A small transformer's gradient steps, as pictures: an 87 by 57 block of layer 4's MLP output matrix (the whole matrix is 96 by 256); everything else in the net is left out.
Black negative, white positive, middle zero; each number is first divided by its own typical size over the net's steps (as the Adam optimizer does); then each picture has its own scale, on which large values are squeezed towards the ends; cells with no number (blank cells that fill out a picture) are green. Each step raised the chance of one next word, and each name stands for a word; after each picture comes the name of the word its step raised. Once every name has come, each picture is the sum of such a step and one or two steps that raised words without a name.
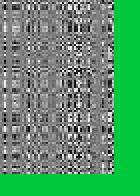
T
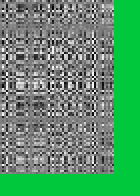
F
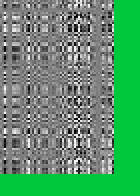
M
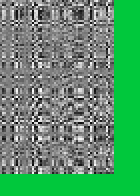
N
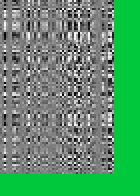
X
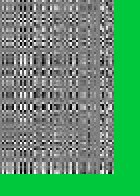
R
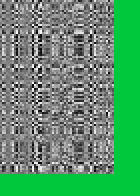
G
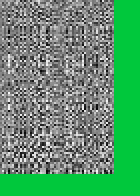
R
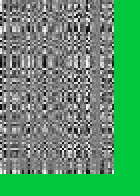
R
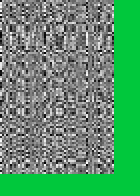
X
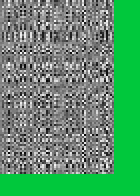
X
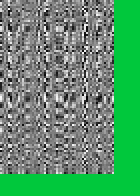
X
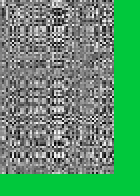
N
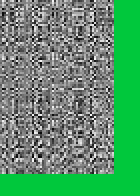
M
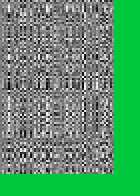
F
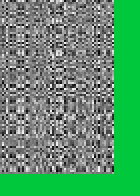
G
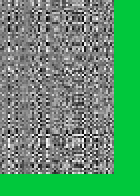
M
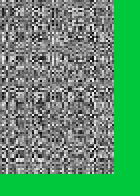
X
